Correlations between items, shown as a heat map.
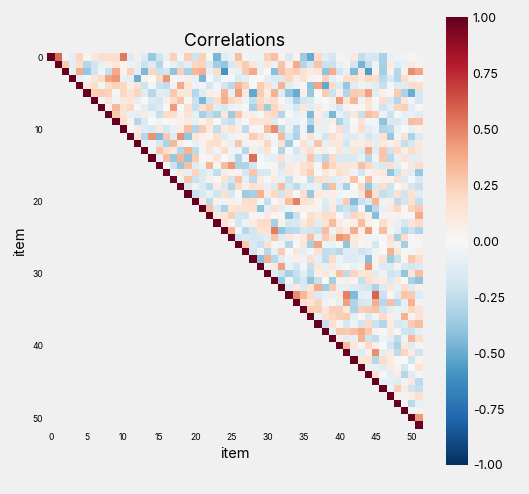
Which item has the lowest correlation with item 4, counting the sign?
38
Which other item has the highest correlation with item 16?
3
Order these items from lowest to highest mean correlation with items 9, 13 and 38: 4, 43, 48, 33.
4, 33, 48, 43
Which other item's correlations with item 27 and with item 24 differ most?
2
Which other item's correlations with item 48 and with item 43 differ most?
39
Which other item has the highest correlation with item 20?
34
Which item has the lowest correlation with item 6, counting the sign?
21
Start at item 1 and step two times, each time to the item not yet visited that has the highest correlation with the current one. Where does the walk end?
10
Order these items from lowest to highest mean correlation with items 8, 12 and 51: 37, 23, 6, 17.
6, 23, 17, 37
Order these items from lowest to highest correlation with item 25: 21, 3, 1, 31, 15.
1, 3, 21, 31, 15
